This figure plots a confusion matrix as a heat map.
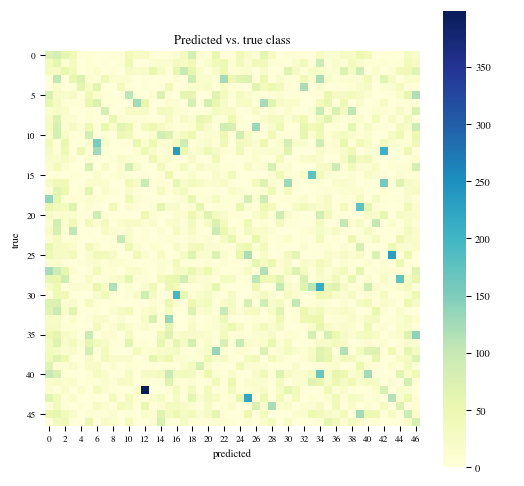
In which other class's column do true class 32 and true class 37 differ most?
21
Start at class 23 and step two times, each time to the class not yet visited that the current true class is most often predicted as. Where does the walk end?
26
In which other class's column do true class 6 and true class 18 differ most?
11
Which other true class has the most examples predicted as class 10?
5
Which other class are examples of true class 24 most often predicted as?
39
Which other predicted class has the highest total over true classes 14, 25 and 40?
43
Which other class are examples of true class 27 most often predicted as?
0
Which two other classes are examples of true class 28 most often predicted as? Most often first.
44, 26
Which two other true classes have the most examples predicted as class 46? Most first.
35, 5
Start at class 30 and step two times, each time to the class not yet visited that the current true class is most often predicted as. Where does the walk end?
42
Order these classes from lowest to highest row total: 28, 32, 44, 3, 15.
15, 44, 32, 3, 28
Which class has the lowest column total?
4
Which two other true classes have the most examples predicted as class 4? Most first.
3, 12
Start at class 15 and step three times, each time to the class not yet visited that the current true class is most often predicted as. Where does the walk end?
38
